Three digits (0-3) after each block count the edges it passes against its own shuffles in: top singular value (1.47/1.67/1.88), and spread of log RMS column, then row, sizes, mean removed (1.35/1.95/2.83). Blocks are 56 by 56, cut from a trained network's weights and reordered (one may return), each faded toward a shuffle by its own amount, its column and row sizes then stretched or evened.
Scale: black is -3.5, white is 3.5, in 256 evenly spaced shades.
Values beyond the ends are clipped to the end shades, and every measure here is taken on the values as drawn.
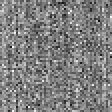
1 0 0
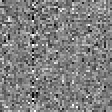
1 2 0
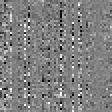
0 3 1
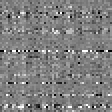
2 0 3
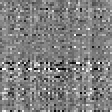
3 0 3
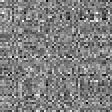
3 0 2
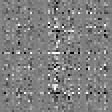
2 3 2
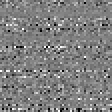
1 1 3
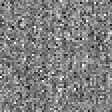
0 0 1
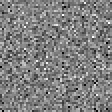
1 1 0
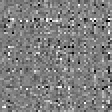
0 2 2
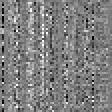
2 3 0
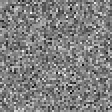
1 0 0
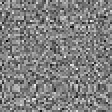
3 1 1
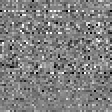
1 0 3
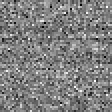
0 0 0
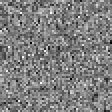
0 0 0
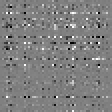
2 2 3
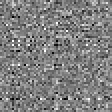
2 1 2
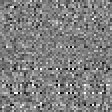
3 1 2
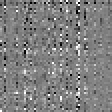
1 3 1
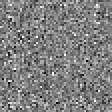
0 1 0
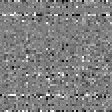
1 2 3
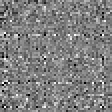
2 2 2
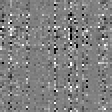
1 3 2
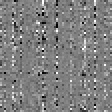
0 3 1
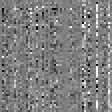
2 3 1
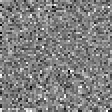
1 1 1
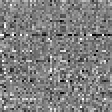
2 1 2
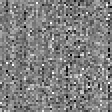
0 2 0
